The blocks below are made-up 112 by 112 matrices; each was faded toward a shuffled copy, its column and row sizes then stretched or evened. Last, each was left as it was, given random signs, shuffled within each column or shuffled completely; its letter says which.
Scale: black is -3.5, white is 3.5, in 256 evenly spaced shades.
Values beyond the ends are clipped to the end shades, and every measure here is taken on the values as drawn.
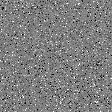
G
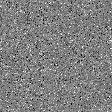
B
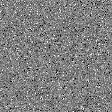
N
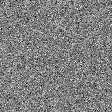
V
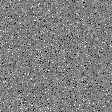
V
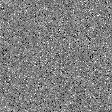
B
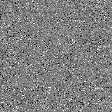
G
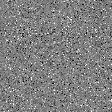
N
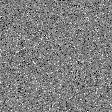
V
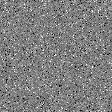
G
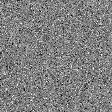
B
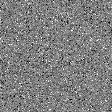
G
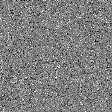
G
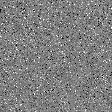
B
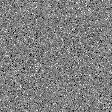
B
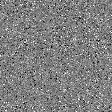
G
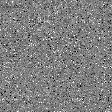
N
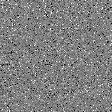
N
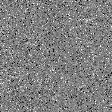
B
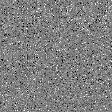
N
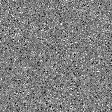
V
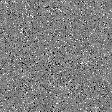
G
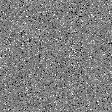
G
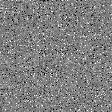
N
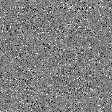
N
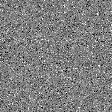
G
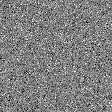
V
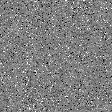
G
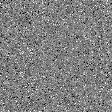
G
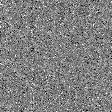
B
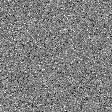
V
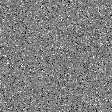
B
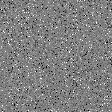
B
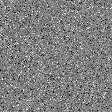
V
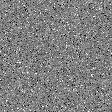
V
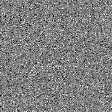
N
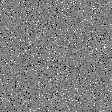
G
